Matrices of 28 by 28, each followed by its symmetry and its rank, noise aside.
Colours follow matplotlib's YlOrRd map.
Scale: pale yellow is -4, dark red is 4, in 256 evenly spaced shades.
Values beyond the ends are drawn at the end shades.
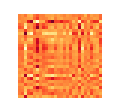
antisymmetric, rank two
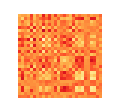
symmetric, rank two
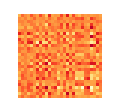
no symmetry, rank three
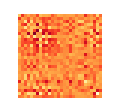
symmetric, rank four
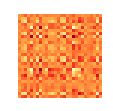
symmetric, rank two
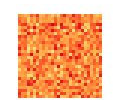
antisymmetric, rank four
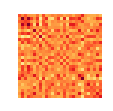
symmetric, rank three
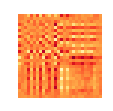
antisymmetric, rank two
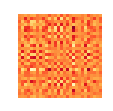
antisymmetric, rank two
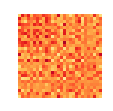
symmetric, rank three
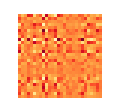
antisymmetric, rank two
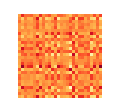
no symmetry, rank two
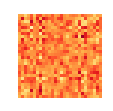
no symmetry, rank four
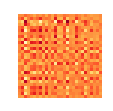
no symmetry, rank two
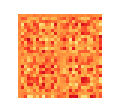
no symmetry, rank three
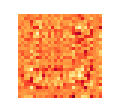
no symmetry, rank four
